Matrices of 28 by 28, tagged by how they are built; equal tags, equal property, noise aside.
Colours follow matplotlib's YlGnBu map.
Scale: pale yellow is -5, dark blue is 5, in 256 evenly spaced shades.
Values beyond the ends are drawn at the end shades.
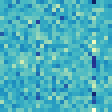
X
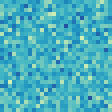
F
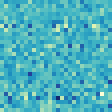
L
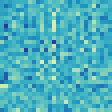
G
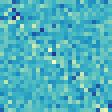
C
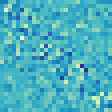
C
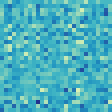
G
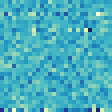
L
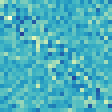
C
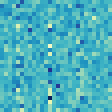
X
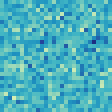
F
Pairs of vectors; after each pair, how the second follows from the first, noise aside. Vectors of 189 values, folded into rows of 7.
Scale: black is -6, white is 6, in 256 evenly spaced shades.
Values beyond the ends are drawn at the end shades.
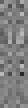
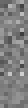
sign-scrambled.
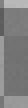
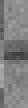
wrapped around, negated.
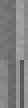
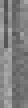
reversed.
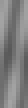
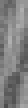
wrapped around, negated.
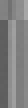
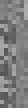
sign-scrambled.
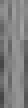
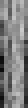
scaled up.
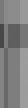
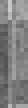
wrapped around, negated.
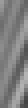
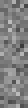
shuffled.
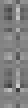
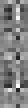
scaled up.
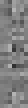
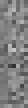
sign-scrambled.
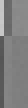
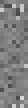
shuffled.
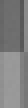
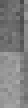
copied.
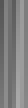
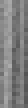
reversed.
